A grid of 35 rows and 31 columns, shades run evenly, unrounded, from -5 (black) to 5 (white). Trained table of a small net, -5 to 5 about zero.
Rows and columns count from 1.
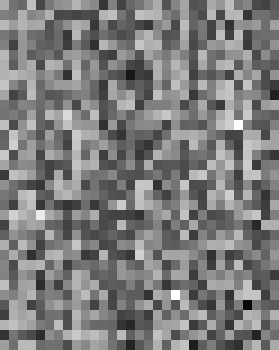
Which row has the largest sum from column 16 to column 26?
12
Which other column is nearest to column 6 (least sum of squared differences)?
19
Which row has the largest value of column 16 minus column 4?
26
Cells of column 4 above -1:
30
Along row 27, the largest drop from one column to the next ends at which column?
28
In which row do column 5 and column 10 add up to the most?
22
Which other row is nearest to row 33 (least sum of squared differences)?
8
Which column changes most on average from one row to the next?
29
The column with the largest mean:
9
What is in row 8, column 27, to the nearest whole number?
2
